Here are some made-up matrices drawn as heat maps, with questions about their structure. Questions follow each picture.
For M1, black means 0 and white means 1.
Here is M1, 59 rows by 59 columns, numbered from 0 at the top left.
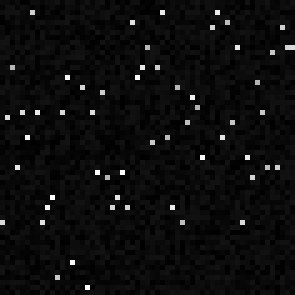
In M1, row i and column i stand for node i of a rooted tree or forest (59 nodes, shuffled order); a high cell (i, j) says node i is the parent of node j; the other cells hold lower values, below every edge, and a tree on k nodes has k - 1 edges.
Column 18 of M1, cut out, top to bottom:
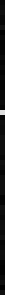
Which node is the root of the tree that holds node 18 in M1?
41
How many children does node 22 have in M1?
5
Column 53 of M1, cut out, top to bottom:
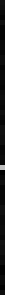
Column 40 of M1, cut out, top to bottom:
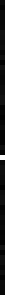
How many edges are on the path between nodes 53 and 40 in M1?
6
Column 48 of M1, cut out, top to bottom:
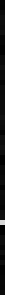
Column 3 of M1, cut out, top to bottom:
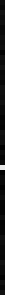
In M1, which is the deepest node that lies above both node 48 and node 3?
27
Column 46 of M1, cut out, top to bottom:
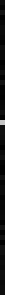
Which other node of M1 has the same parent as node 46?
37
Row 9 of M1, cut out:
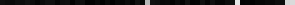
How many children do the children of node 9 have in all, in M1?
1
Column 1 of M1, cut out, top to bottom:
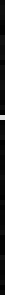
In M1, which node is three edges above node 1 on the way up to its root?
21
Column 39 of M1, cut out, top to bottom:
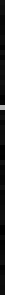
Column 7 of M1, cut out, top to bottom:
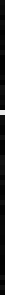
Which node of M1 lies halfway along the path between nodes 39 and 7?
57
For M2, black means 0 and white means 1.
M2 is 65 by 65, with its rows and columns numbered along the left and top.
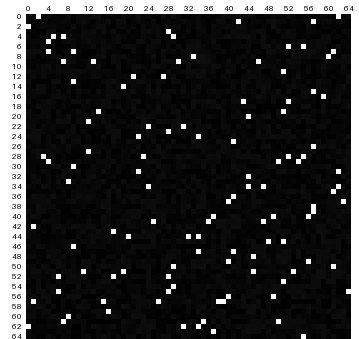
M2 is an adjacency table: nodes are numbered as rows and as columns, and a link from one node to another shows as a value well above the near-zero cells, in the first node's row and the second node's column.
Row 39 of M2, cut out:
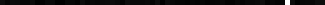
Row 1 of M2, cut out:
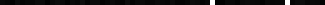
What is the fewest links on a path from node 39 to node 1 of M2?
2
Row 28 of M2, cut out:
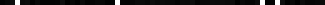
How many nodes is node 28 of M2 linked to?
4
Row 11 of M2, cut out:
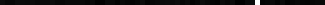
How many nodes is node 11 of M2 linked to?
1
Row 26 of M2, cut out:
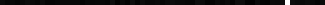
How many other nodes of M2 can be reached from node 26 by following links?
6
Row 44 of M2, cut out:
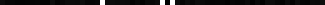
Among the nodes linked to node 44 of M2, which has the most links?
node 34
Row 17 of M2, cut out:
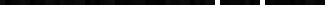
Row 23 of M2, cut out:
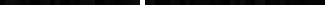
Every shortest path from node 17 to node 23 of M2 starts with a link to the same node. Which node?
node 52
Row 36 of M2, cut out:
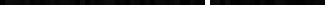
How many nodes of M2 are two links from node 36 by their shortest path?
2
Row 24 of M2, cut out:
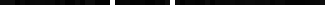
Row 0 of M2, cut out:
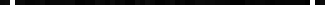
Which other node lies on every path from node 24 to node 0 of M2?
node 62
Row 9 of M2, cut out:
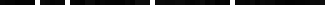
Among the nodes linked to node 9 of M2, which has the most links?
node 7
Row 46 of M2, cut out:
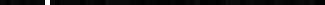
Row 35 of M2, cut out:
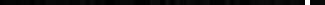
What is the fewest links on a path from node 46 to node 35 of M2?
4
